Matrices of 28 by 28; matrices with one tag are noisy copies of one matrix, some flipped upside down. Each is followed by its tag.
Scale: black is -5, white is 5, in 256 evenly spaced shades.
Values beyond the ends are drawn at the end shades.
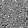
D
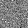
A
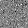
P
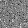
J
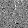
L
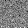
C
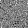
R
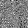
A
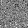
R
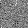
R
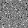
D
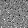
C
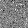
P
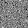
D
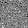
D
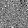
A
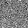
D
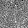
L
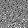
C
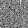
J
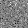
R
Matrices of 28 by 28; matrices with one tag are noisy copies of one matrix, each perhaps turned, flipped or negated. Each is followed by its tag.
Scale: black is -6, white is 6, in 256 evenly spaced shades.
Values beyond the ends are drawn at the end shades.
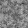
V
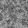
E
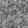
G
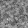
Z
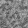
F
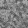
F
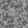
V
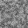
Z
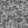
G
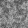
E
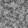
Z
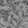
F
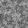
V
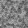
Z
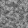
Z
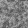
E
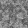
E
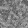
F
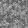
G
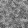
F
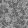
G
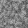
Z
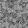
G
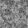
E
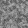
G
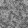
F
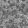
G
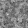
G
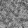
F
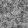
V
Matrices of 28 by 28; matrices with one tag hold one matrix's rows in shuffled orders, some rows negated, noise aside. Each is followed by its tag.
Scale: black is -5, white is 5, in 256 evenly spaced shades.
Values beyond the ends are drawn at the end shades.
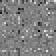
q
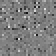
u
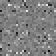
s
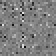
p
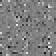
s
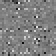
u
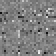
q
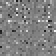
s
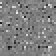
s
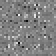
u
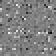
s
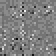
p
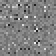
u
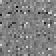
s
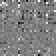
q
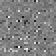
u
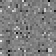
s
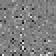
p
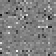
s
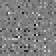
u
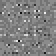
u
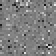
s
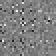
p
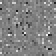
s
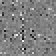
p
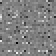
s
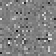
s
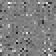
s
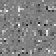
q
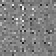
p
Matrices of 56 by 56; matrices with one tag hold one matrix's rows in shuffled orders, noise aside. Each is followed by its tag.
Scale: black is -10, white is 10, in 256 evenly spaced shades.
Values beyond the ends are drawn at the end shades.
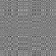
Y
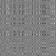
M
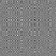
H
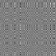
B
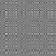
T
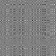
M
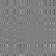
B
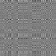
Y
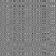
M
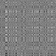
T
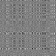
M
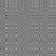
T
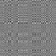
Y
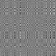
B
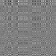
Y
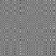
B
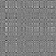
T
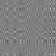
B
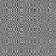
H
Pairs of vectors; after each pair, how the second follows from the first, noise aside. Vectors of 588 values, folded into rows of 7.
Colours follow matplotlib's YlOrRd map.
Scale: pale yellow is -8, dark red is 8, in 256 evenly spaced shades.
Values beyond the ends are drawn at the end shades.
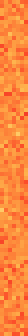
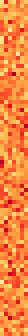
reversed, negated, scaled up.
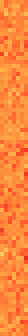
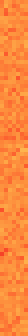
negated, shrunk.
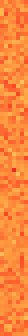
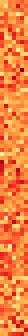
wrapped around, scaled up.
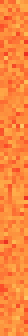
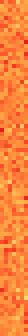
copied.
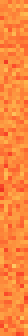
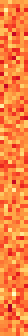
wrapped around, scaled up.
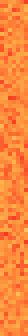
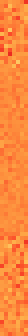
partly zeroed.
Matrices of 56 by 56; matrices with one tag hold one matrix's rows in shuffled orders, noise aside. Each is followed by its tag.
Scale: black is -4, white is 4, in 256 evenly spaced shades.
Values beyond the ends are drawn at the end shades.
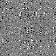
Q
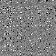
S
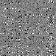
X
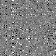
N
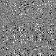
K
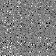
S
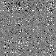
X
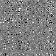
X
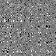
S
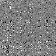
S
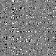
N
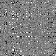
N
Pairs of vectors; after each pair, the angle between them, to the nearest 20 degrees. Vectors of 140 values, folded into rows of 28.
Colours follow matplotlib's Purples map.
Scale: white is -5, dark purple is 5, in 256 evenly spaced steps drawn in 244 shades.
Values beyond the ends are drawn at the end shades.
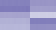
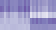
20 degrees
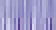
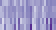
40 degrees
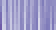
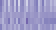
60 degrees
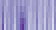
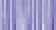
120 degrees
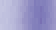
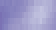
160 degrees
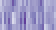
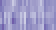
160 degrees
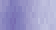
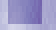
100 degrees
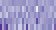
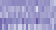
40 degrees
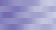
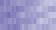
20 degrees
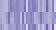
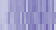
40 degrees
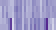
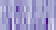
40 degrees
